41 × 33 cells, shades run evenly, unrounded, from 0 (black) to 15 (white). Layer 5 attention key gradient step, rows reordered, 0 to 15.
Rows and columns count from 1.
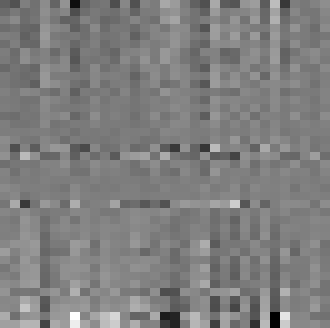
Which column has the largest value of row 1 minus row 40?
28
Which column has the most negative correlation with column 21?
22
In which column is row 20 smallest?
24
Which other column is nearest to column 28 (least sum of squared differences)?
18
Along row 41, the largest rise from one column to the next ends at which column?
29
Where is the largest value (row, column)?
40, 8
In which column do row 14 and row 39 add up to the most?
3
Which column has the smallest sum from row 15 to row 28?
21
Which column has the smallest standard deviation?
31
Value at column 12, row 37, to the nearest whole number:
9
